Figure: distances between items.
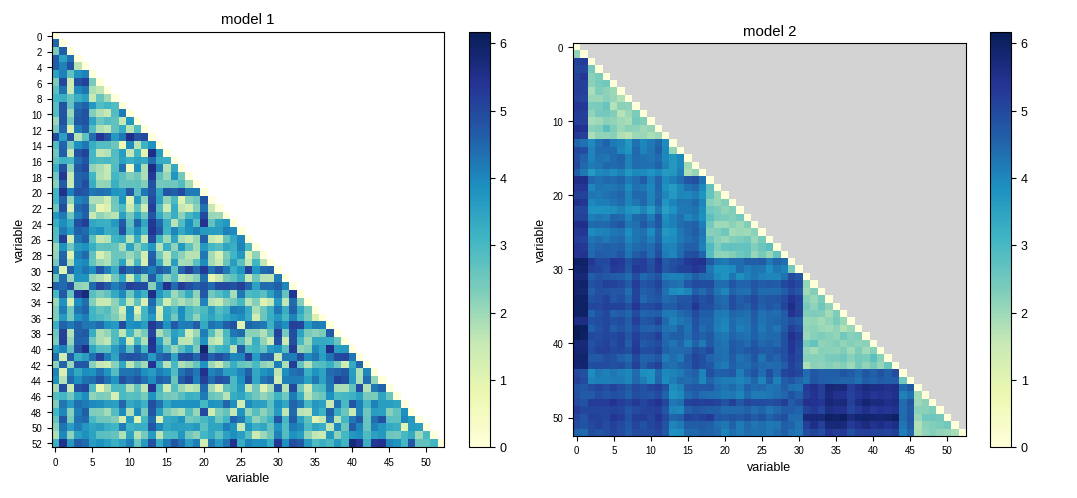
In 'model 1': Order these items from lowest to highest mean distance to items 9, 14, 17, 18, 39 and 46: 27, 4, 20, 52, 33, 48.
27, 48, 33, 52, 20, 4
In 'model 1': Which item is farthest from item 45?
13
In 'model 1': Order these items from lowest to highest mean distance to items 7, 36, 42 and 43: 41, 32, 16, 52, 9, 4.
16, 9, 41, 52, 4, 32
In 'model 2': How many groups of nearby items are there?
9
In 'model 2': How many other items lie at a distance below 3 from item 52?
6
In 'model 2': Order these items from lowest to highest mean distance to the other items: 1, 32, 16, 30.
32, 16, 30, 1
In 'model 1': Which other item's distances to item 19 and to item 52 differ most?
40
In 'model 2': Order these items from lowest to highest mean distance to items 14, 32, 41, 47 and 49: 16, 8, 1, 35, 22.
35, 22, 16, 8, 1
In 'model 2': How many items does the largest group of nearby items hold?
13
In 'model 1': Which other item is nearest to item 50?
47
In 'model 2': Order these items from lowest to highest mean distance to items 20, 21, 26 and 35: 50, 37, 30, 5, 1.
37, 30, 5, 50, 1
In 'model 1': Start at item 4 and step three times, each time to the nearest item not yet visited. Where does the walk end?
32
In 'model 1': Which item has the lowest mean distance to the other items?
34
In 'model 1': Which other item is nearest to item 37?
25
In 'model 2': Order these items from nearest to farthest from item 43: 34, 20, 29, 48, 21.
34, 20, 21, 29, 48
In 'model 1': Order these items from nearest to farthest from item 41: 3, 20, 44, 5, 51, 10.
44, 3, 51, 5, 10, 20
